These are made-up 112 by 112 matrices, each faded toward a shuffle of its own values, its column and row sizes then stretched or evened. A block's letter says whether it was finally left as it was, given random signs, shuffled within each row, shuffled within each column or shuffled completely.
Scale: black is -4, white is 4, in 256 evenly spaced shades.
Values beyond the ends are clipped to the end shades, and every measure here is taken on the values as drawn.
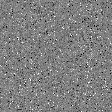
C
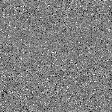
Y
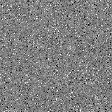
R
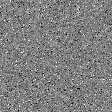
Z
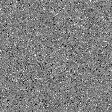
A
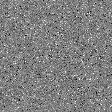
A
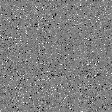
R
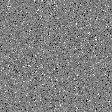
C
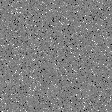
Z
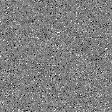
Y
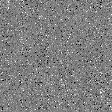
Y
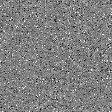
Y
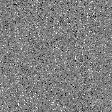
C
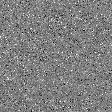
A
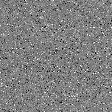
A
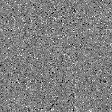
R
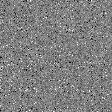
Y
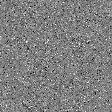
C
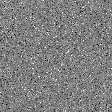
Z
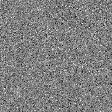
C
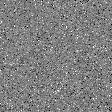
Z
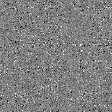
R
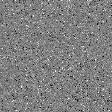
R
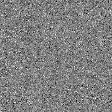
Y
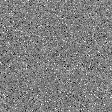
A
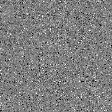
Y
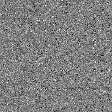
Y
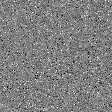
Z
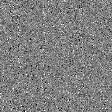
C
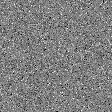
Z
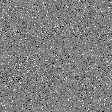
A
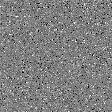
A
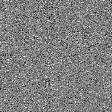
R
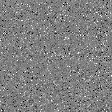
R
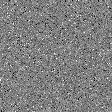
Z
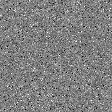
A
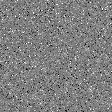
Z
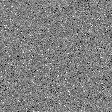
Z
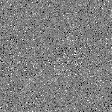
R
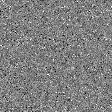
A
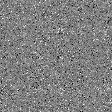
C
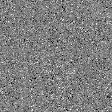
Y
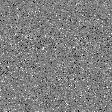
A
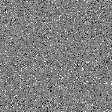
Y
